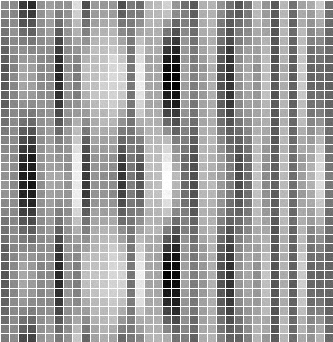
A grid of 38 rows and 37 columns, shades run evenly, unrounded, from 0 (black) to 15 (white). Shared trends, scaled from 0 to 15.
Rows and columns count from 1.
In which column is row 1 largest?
9
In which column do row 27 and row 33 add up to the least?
20
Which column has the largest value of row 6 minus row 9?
19
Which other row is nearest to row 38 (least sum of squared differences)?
16
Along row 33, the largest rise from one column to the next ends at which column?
21
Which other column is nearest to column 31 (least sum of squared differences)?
33
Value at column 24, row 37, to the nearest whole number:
10
